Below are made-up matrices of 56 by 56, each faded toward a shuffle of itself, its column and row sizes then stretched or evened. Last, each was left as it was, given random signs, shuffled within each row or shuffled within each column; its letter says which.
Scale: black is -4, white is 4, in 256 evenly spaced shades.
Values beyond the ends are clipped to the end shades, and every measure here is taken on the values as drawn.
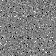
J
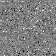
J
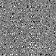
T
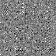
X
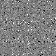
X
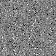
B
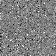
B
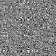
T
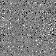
X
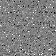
J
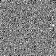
X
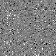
T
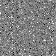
B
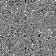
X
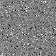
J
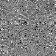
T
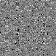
T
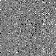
T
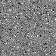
J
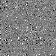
X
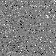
J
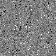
B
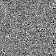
X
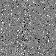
B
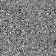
X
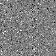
B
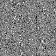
B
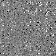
X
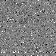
J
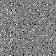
X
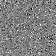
J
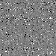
T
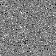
J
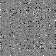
T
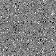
X
